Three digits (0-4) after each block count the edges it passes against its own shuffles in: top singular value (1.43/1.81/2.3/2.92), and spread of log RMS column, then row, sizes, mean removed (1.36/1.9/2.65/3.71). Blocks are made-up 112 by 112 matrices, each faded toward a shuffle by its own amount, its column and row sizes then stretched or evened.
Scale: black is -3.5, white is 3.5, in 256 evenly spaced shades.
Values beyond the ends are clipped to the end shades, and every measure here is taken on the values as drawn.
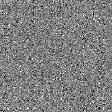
2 2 0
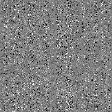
1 3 1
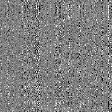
3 4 1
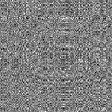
4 2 2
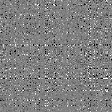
3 3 3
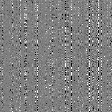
4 4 1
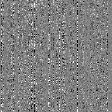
2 4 1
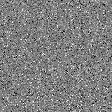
1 0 0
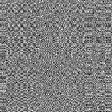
4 1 2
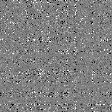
1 2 3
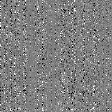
0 4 1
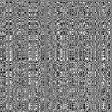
4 4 3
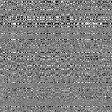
4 0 4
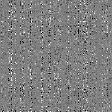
1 4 2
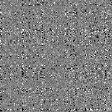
1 3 3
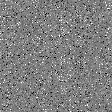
0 1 0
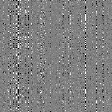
4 4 1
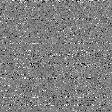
1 0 3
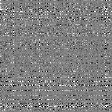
2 3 4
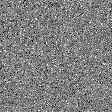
0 0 0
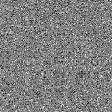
2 0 0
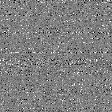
0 0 3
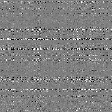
3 2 4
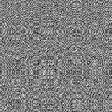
4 1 0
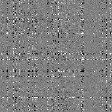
3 4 3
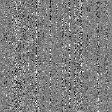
0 4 0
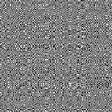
4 3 3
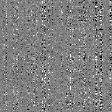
2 4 2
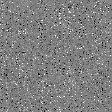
0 2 0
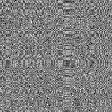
4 1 1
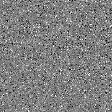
1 1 1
